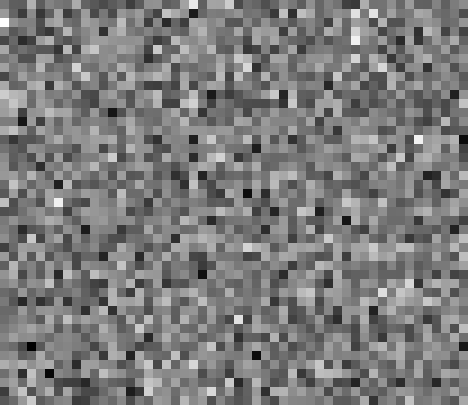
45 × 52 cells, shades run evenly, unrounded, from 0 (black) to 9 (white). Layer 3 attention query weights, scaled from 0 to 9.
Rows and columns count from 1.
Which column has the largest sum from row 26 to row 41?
45
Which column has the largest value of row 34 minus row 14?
48
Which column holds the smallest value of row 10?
37
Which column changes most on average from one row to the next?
51
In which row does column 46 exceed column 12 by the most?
32
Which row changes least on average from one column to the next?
15
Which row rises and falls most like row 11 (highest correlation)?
12
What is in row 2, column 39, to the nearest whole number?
5
